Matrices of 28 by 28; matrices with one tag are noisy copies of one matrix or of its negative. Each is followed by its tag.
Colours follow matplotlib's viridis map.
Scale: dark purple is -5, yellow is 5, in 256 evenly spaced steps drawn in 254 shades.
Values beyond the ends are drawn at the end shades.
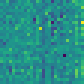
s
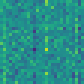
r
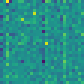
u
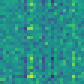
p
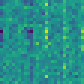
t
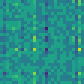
r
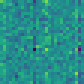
r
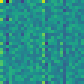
u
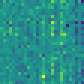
s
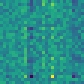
p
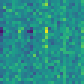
t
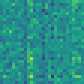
p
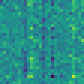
p
